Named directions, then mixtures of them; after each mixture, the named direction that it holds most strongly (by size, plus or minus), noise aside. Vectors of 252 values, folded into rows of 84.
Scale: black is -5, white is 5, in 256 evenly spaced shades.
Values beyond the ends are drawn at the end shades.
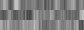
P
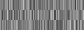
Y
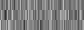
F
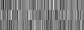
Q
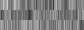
P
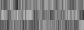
P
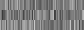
Y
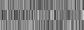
Y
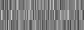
Q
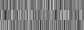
F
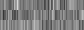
P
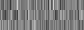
Q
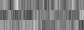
P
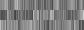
P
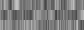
P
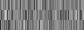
F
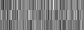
Q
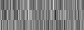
F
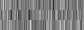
Q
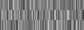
Y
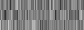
F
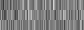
Q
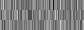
Q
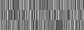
Y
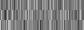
F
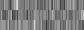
P
